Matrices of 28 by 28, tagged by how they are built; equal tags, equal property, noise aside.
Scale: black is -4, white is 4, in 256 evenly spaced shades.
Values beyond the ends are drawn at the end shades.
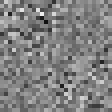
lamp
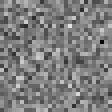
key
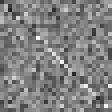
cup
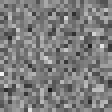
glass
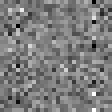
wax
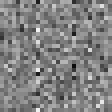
wax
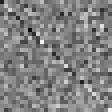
cup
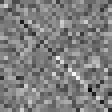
cup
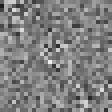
lamp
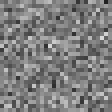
glass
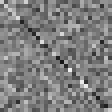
cup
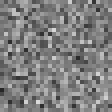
key
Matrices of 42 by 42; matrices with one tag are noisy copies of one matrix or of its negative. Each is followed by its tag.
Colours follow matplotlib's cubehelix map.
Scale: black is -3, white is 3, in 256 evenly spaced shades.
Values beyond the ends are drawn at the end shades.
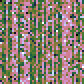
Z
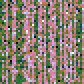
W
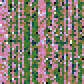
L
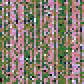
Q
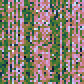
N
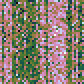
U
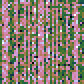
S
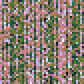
Q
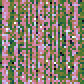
S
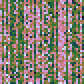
Q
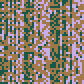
N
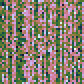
W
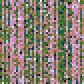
Q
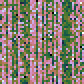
Z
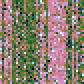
U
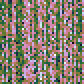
W
